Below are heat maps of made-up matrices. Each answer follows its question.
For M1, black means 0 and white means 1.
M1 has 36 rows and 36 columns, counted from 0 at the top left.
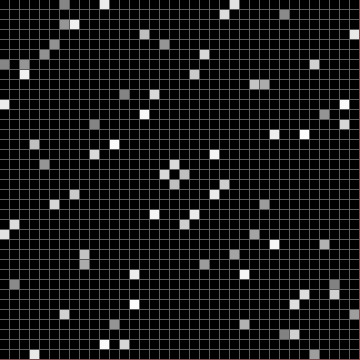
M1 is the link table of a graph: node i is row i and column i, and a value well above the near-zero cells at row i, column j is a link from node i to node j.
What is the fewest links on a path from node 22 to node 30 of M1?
5
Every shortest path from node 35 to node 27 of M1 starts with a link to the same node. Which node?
node 3
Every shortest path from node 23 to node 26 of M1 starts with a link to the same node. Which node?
node 25
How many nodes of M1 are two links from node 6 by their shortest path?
4
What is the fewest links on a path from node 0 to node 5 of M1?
6
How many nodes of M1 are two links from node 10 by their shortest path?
3
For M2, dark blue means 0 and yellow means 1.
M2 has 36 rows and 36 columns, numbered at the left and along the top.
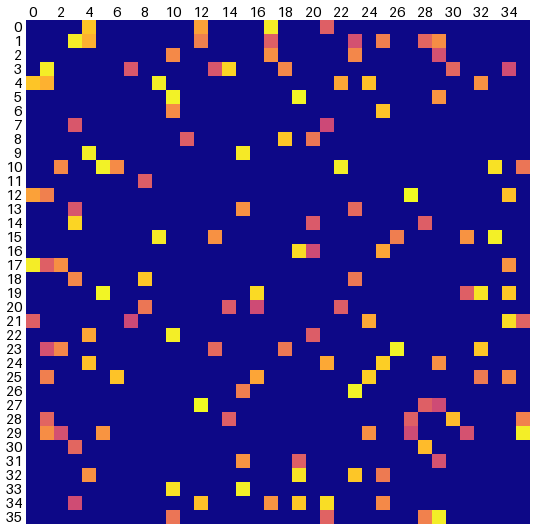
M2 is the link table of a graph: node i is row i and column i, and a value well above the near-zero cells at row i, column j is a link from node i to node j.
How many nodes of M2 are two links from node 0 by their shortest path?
10
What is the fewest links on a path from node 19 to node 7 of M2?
3
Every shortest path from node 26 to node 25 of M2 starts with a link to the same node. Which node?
node 23
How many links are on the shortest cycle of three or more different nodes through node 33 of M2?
6
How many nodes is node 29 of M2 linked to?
7
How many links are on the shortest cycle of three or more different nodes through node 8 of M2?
5
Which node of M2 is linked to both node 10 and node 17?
node 2
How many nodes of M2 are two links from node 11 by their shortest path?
2
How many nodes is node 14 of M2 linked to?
3
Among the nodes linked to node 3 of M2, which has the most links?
node 1
